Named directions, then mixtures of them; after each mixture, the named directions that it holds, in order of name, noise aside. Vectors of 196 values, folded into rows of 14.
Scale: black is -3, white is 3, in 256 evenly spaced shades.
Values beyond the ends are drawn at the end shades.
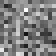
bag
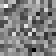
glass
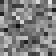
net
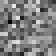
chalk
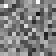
glass, net.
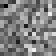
glass.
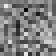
bag, net.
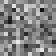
bag, chalk.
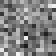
bag, net.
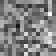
bag, glass, net.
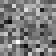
bag, chalk.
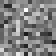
bag.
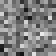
bag, net.
